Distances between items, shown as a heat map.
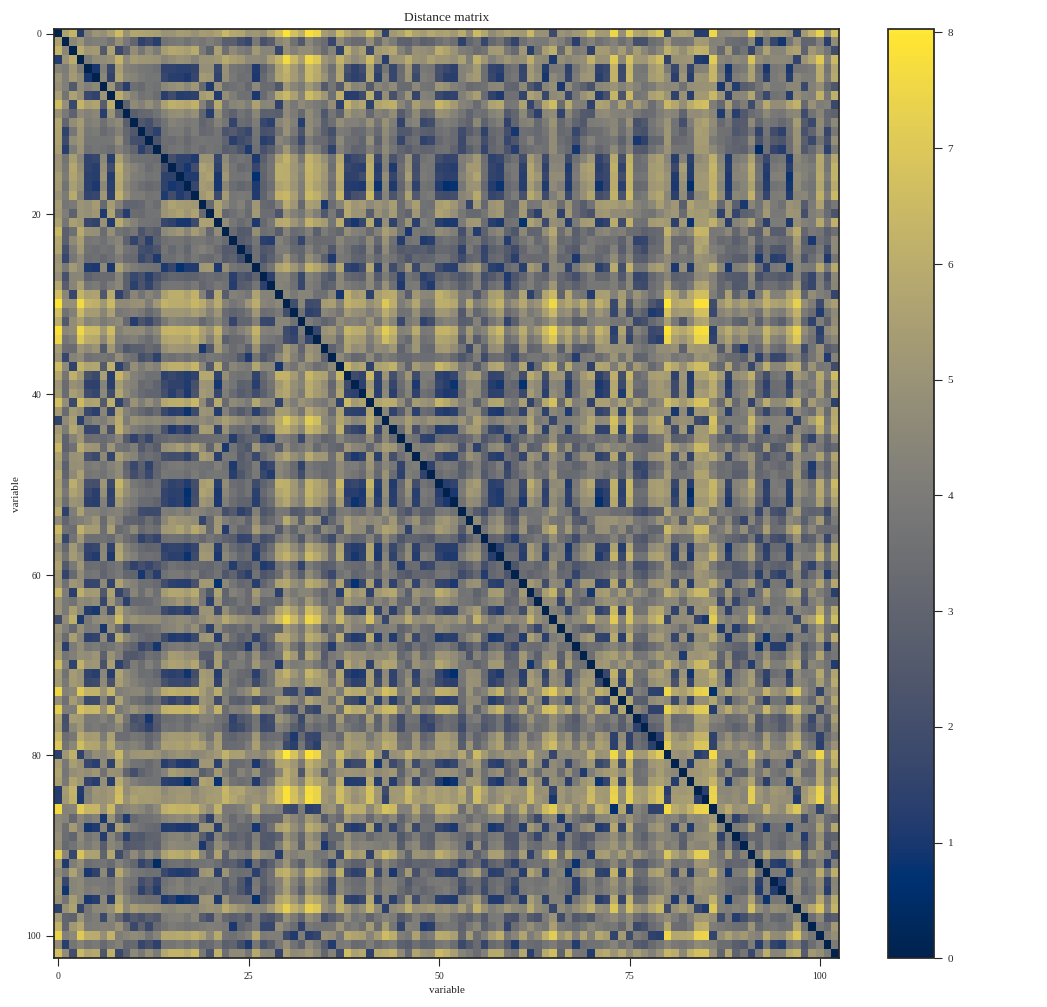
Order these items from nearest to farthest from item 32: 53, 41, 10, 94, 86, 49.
10, 49, 53, 94, 86, 41
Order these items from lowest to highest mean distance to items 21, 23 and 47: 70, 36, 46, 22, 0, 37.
36, 22, 46, 70, 37, 0
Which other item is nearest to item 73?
86
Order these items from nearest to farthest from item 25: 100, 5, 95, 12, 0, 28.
95, 12, 28, 5, 100, 0
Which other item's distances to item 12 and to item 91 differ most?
76
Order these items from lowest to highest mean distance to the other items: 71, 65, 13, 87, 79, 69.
13, 71, 87, 69, 79, 65
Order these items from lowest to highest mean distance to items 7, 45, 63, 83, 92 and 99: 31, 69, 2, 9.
9, 69, 31, 2
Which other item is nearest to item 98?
89
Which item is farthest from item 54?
30
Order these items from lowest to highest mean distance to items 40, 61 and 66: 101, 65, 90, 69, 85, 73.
101, 90, 69, 65, 85, 73
